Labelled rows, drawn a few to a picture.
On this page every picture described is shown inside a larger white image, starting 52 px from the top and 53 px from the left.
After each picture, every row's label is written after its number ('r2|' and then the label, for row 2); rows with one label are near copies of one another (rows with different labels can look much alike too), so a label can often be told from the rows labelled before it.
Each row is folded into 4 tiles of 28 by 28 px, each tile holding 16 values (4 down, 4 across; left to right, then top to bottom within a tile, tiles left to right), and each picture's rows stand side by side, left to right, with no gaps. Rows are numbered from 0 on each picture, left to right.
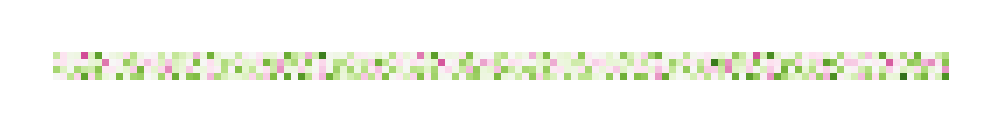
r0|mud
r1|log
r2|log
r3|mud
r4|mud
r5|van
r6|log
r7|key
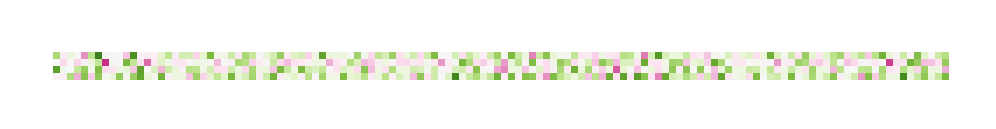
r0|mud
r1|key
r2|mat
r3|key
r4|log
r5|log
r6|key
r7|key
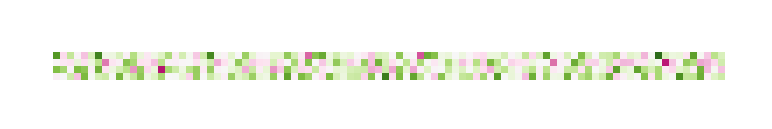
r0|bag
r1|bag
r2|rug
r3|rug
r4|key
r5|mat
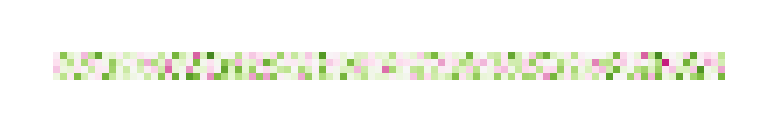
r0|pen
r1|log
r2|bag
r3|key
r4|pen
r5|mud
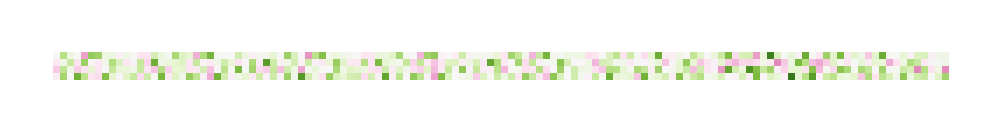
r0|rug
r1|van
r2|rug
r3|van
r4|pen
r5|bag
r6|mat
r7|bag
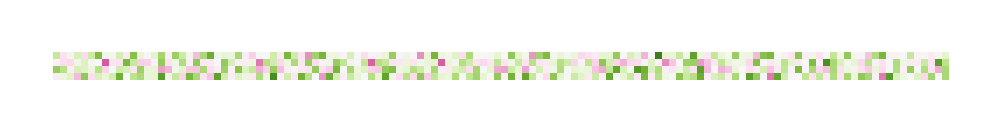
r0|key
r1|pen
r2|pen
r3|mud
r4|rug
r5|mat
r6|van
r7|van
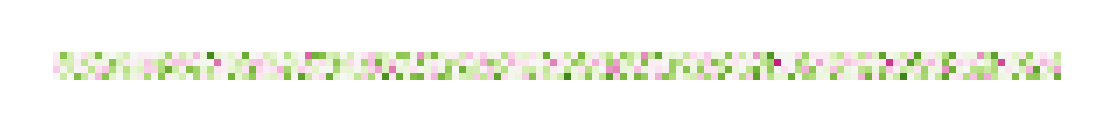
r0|pen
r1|mat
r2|rug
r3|log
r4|key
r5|log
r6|mud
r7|key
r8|mud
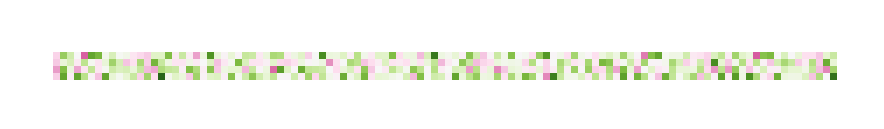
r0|rug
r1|bag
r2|mat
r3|bag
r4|van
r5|rug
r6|rug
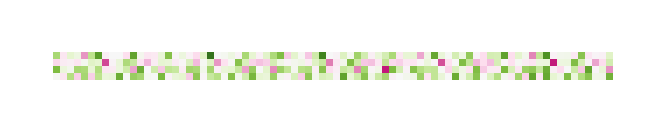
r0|mud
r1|bag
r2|bag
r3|mat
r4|mud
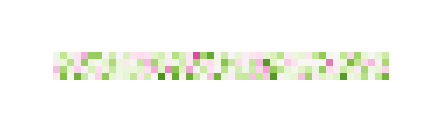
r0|rug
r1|rug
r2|key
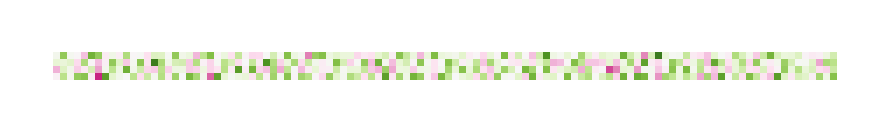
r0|van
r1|van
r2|rug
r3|log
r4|bag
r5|log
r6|pen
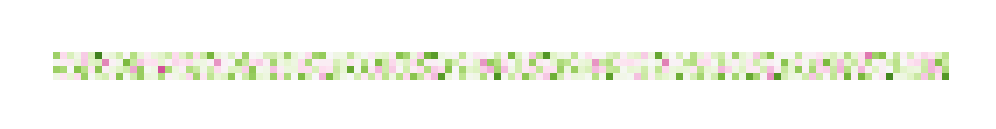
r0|bag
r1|key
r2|van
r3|pen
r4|pen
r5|key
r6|van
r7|rug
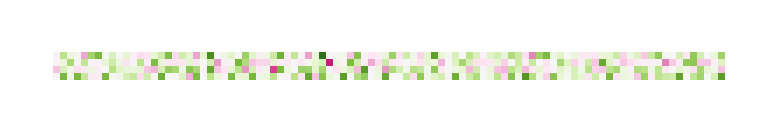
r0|rug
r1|bag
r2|mud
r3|bag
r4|rug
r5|key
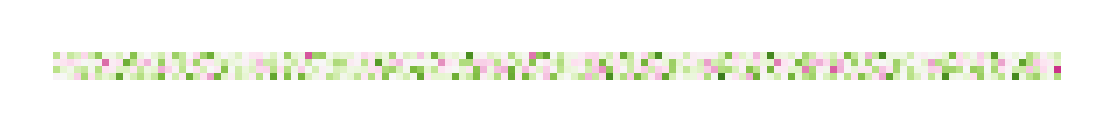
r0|key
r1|pen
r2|rug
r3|mat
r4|rug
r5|pen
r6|bag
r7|pen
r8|bag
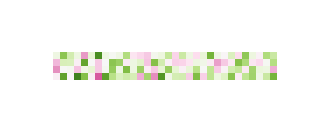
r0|log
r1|key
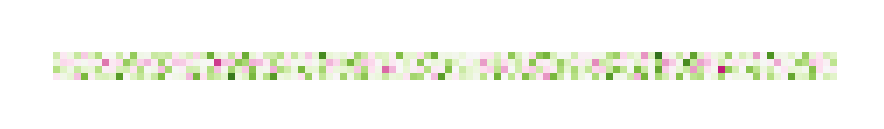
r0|key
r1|key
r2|bag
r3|pen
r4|pen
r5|bag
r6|mat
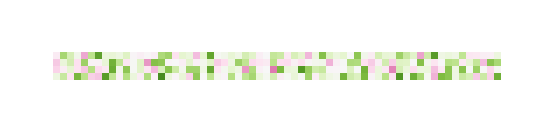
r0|pen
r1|bag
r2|mat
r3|log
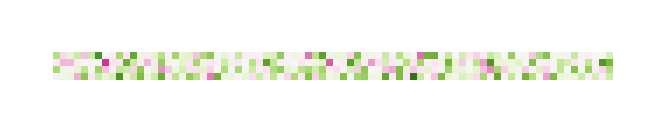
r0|key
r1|van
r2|mud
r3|rug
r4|van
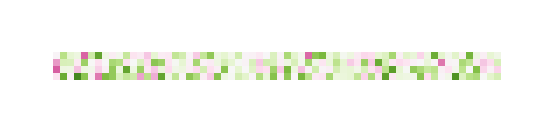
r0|log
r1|pen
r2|rug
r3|mat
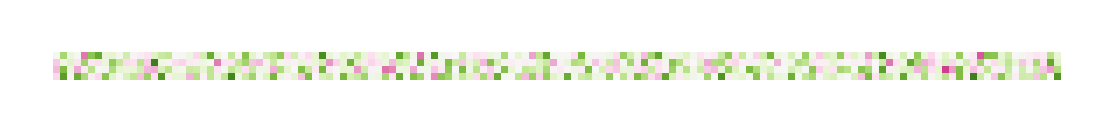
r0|rug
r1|key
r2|bag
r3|log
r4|mud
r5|pen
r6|mat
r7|bag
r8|rug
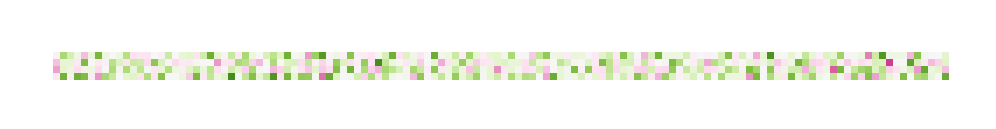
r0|log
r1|key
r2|van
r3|bag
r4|van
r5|pen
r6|bag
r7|mud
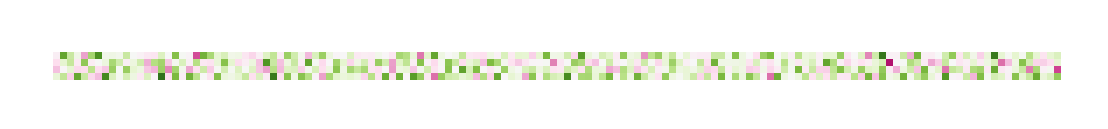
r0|pen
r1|rug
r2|log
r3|log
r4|key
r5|rug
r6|van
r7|mud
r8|bag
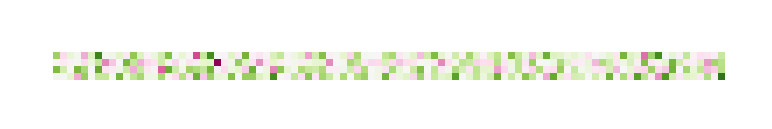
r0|bag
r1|mud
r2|mud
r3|key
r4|pen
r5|pen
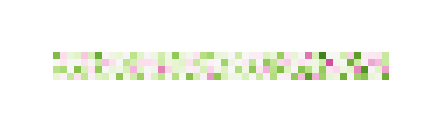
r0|bag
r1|van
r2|mud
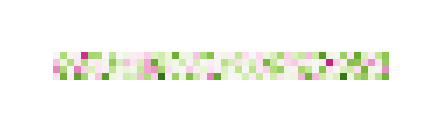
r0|rug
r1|van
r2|key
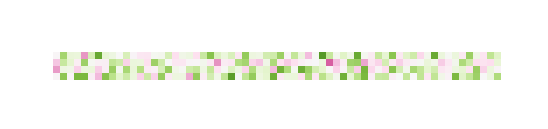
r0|log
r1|key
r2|mat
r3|mat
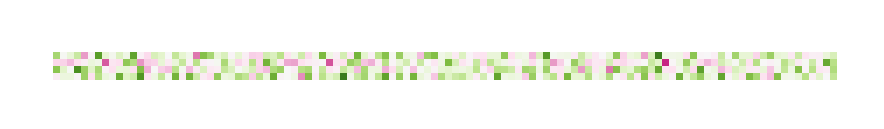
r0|mat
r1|rug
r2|key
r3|rug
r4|bag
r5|mud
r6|van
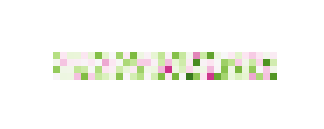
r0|key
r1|log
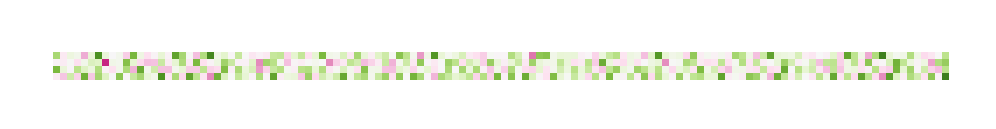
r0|mud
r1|pen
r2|key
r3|log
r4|rug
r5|mud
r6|pen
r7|pen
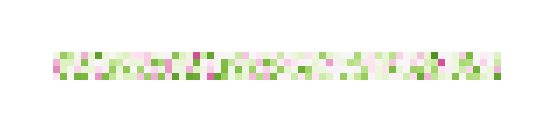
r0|log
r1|log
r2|mat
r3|mud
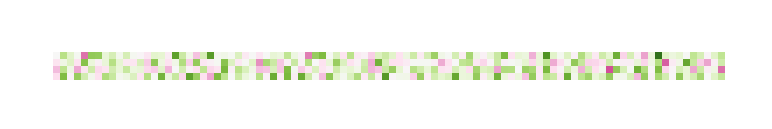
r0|rug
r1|pen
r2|rug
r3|key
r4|bag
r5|bag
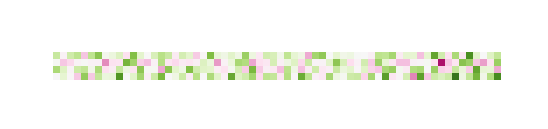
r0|key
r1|mat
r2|rug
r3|key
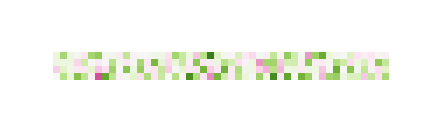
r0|van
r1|pen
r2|log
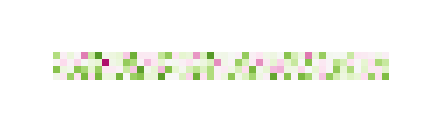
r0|mud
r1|mud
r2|log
